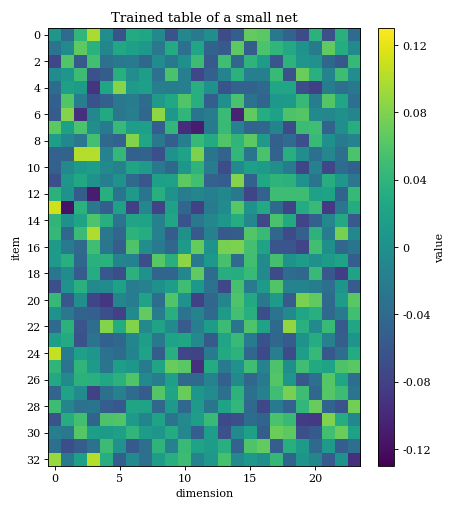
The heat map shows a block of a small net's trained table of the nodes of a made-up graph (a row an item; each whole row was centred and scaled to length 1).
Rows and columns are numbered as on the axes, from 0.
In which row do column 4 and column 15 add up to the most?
22
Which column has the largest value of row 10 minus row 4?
3
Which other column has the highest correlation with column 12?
4
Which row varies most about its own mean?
13
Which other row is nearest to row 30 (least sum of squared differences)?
26
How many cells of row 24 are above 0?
10
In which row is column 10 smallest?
7
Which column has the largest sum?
14
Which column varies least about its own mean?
12
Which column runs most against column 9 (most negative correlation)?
11
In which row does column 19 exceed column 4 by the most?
20
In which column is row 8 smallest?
19
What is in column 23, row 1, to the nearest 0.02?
0
